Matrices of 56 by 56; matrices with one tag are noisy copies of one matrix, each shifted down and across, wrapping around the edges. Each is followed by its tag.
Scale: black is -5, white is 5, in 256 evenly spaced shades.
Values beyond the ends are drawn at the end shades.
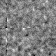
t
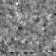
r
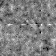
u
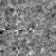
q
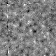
t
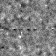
r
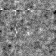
q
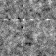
u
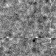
q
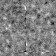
t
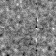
t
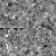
r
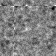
q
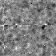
q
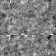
q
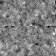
r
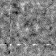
u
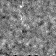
r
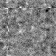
q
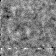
u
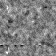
r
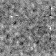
t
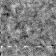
u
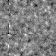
t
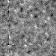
t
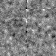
t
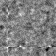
q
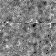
q
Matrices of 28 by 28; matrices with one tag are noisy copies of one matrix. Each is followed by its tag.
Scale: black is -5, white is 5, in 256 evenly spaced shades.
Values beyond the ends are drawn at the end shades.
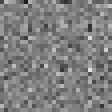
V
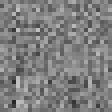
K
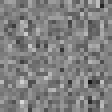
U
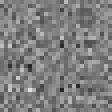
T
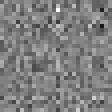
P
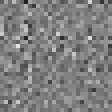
V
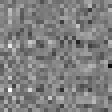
T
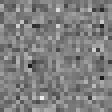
P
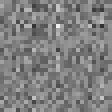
P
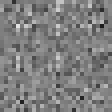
P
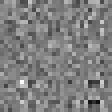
U
